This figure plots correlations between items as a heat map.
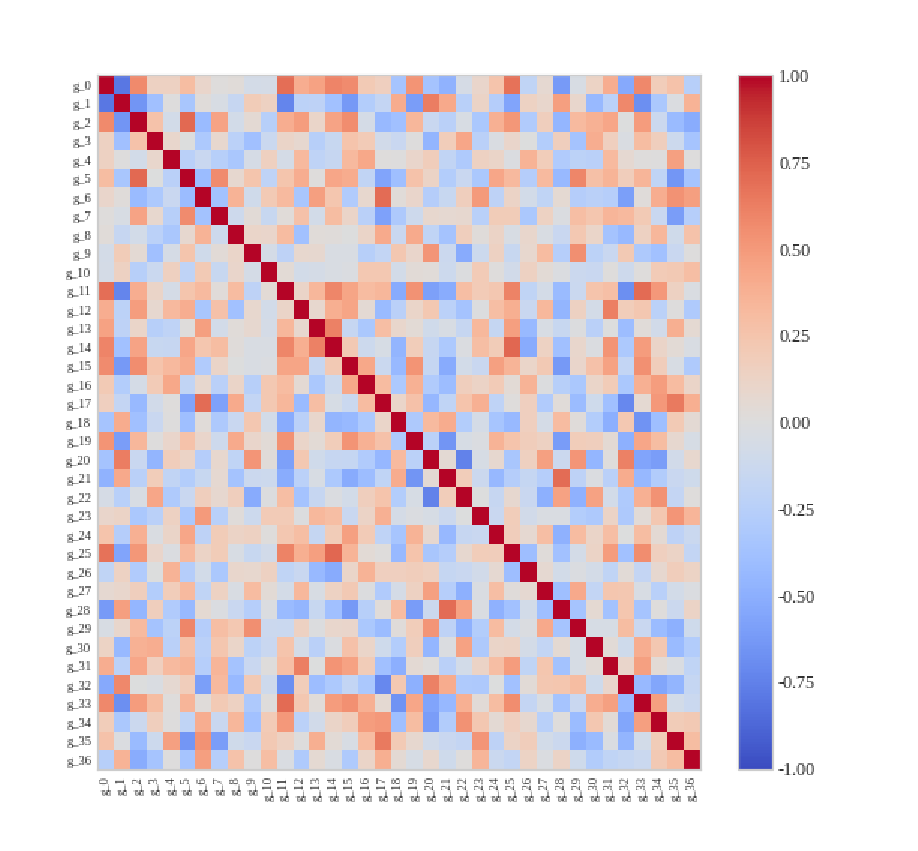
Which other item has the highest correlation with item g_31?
g_12
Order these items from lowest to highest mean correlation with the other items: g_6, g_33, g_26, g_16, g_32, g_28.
g_28, g_32, g_26, g_6, g_16, g_33
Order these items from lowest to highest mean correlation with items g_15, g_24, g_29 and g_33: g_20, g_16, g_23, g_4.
g_23, g_20, g_4, g_16
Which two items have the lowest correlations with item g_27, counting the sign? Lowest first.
g_22, g_28
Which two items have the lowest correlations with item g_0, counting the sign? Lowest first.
g_1, g_28
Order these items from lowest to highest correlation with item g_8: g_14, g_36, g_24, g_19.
g_14, g_24, g_36, g_19
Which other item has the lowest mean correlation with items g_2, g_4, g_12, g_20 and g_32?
g_17
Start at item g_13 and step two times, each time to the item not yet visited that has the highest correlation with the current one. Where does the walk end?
g_25
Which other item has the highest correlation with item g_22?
g_34
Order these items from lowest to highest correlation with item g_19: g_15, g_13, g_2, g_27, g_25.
g_13, g_27, g_25, g_2, g_15
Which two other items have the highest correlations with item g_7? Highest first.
g_5, g_2
